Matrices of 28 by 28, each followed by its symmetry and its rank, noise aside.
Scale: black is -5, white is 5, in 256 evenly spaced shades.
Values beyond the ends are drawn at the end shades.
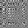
no symmetry, rank three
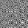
no symmetry, rank three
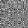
no symmetry, rank three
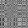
no symmetry, rank two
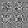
no symmetry, rank three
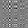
no symmetry, rank one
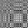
symmetric, rank one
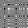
symmetric, rank one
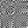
symmetric, rank three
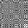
symmetric, rank two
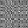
no symmetry, rank two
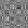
antisymmetric, rank two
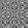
antisymmetric, rank two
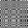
no symmetry, rank one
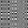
no symmetry, rank one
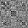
symmetric, rank three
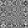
antisymmetric, rank two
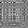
no symmetry, rank two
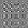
no symmetry, rank two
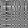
antisymmetric, rank two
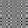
no symmetry, rank one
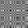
symmetric, rank one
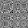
symmetric, rank three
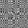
antisymmetric, rank two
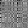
no symmetry, rank two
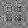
symmetric, rank three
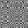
no symmetry, rank two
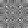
symmetric, rank two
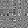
no symmetry, rank three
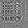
no symmetry, rank two
